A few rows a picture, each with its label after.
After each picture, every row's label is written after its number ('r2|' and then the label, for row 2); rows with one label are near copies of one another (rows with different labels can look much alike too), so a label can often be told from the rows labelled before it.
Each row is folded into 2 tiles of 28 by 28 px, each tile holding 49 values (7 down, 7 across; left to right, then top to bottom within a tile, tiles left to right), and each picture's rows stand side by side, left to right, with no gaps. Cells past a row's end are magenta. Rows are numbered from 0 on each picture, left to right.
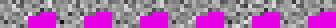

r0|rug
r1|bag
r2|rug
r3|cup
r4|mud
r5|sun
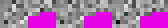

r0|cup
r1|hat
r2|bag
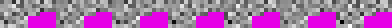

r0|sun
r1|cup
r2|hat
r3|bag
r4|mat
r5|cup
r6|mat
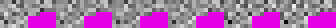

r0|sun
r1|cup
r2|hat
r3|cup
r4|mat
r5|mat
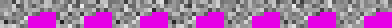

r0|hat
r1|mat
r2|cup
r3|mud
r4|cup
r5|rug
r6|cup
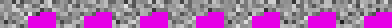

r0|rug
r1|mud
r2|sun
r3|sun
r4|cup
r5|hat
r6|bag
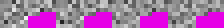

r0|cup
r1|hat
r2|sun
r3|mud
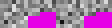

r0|cup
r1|bag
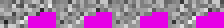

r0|mud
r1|cup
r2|cup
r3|cup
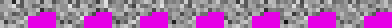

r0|sun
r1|rug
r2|mud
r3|bag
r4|sun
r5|bag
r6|rug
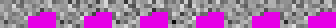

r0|rug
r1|rug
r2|sun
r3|bag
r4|sun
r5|mat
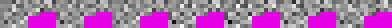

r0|cup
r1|mat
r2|cup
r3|mat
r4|mat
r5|sun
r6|rug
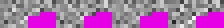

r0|cup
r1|rug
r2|rug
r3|cup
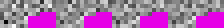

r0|mat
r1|cup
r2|mud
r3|mud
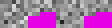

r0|cup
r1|bag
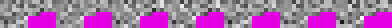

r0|mud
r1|cup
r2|rug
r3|rug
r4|mud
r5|hat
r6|hat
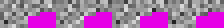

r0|mat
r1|cup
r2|cup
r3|bag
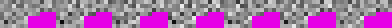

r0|mat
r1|bag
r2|mud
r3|mat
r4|hat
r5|mat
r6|cup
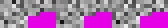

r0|sun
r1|bag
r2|mat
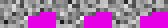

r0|bag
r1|hat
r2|sun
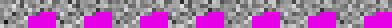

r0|bag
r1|sun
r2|cup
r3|sun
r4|cup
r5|sun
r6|mat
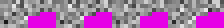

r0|bag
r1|rug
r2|mud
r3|cup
